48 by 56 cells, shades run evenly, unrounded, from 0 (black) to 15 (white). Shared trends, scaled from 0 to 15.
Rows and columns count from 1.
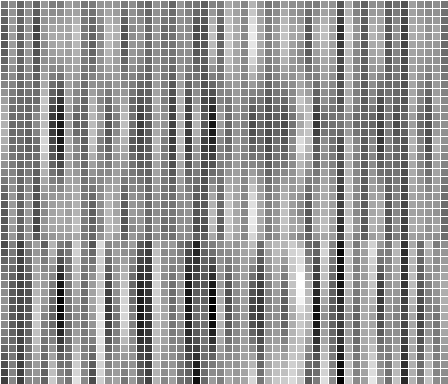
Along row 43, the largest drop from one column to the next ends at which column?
14
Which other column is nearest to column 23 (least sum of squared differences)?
6
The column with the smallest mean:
43
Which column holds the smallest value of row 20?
8
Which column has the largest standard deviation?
27
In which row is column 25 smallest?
48
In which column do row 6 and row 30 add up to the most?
32
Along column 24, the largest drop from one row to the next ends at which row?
31
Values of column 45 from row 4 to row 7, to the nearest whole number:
9 9 8 8
